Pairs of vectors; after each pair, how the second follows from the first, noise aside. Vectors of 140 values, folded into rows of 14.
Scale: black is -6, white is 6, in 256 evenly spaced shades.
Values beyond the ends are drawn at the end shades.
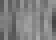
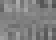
reversed, partly zeroed.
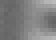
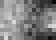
negated, scaled up.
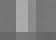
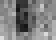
negated, scaled up.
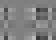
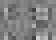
negated.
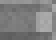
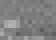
reversed, partly zeroed.
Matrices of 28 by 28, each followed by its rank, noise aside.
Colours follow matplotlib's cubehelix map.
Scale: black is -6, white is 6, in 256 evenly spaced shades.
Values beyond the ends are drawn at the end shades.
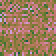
five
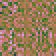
four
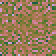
four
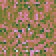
five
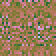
four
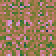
four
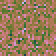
seven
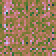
four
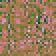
six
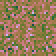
six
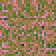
six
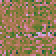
five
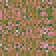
five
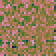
five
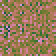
six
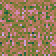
six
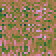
five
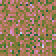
six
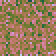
seven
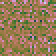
six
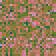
six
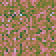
six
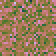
seven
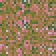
seven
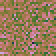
six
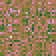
five
